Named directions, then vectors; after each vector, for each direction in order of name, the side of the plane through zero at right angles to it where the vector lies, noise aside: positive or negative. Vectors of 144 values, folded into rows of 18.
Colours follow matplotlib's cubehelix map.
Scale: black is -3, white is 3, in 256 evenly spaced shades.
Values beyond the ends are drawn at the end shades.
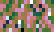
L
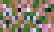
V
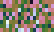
negative, negative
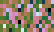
negative, positive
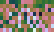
positive, positive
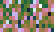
negative, negative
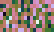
negative, negative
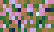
negative, positive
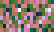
positive, negative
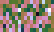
positive, negative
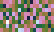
negative, negative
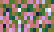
positive, negative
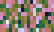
negative, negative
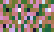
positive, negative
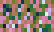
positive, negative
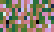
positive, positive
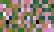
positive, positive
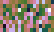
positive, negative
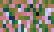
positive, negative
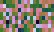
positive, positive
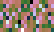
negative, negative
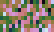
negative, positive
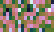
positive, negative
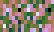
negative, positive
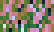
negative, positive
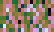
negative, positive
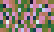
negative, negative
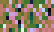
negative, positive
